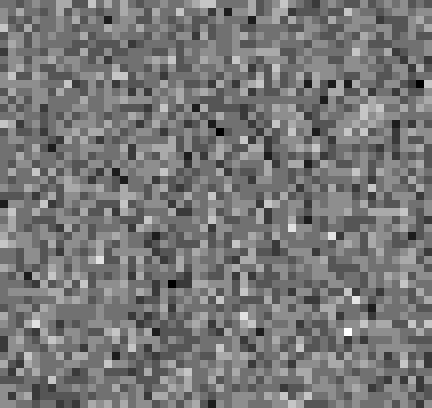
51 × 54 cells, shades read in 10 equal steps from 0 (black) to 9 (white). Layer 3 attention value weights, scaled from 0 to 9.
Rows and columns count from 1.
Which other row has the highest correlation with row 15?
44
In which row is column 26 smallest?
20
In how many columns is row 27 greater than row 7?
24
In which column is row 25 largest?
27
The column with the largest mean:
16
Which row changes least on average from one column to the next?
6
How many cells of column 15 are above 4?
16
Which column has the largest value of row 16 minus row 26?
1
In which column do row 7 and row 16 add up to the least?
50
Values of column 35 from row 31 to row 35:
2 2 4 5 3
